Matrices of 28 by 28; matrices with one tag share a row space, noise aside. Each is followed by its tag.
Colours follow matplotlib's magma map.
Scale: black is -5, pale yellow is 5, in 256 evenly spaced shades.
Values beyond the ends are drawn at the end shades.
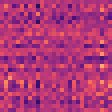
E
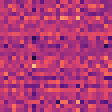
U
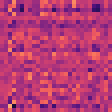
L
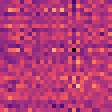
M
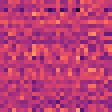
U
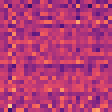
L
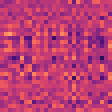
M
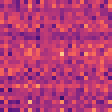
E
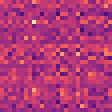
U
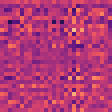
M
